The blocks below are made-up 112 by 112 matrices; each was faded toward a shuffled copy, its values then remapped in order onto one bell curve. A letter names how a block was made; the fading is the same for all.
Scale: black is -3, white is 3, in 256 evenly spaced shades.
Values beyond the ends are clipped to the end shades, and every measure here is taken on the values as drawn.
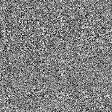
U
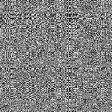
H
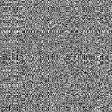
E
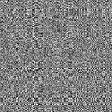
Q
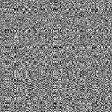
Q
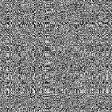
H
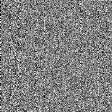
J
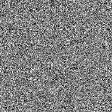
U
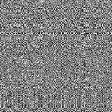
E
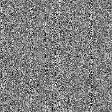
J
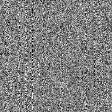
J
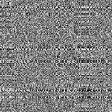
E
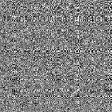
H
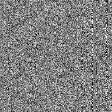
J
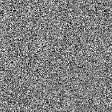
U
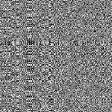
E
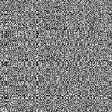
Q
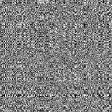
Q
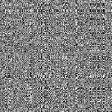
H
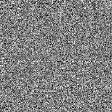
U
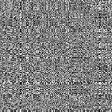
Q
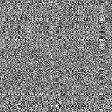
H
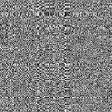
E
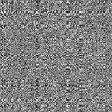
Q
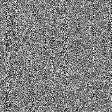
J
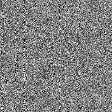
J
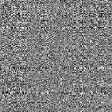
H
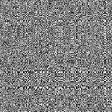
H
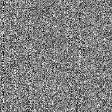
J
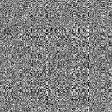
H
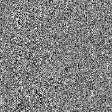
J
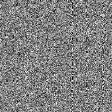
J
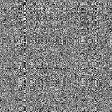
H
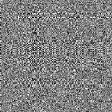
H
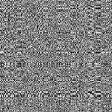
Q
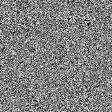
U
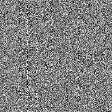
J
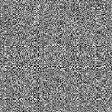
H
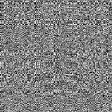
E
